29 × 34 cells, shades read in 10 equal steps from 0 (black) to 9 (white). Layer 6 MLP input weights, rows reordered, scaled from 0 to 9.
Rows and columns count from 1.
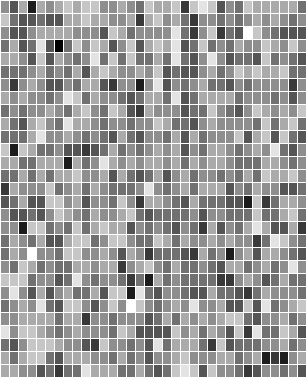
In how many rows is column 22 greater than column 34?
11
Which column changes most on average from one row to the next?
28
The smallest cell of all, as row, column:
4, 7
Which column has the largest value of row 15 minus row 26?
17
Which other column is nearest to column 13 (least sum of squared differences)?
24
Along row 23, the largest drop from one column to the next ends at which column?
15
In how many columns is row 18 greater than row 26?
13
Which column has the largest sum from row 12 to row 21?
9
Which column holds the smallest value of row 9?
16
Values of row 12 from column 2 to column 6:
1 7 6 4 4
